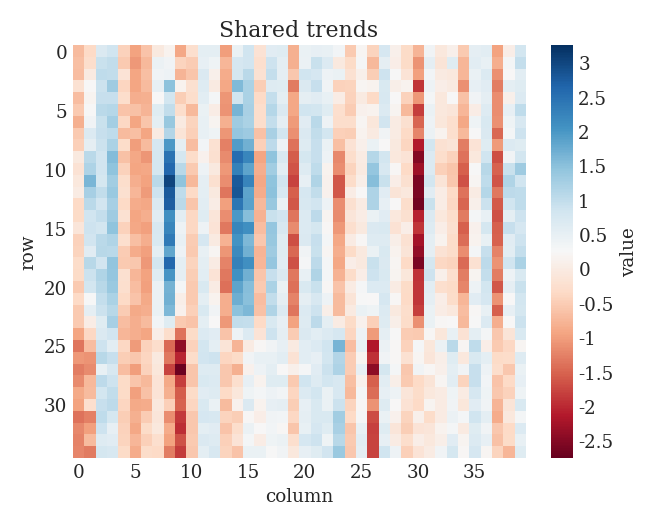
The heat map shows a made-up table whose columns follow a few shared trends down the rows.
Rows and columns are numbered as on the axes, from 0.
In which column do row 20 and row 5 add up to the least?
30
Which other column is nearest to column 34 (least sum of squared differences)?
19
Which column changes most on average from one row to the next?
8
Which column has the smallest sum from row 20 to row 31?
9
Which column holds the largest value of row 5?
14
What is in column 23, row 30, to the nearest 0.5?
1
